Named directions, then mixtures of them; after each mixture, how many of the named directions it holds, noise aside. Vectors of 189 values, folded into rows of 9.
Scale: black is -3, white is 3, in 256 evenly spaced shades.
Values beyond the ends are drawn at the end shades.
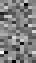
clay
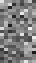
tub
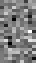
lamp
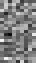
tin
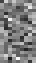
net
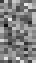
three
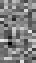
two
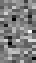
one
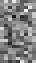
four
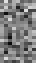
four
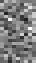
two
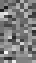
two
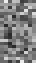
four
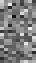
one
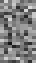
four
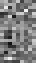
four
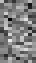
one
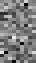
one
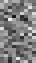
two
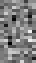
one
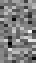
one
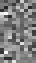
two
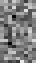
four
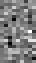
one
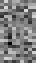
four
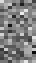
one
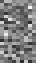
three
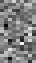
four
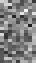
two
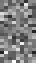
one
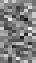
two
